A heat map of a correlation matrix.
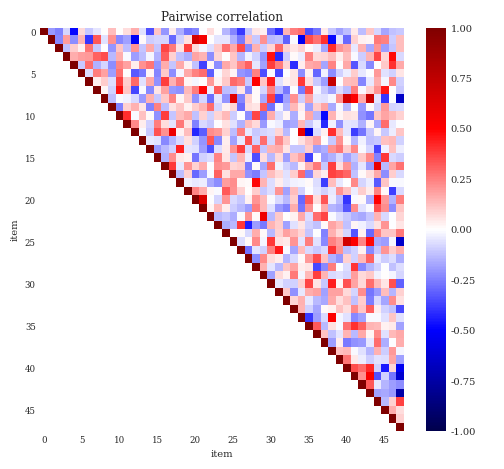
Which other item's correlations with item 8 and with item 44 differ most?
47
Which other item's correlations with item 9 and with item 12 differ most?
1
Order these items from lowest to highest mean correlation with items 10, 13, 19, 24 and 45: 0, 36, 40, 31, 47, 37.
37, 0, 40, 36, 47, 31
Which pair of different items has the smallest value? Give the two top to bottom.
43, 47
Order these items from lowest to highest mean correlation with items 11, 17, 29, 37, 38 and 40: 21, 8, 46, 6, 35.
21, 35, 46, 8, 6
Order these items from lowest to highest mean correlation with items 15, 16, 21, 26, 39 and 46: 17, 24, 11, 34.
11, 34, 24, 17
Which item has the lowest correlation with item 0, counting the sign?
4
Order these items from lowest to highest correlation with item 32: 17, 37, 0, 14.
37, 17, 14, 0
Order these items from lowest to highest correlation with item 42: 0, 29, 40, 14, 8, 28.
28, 0, 14, 29, 8, 40
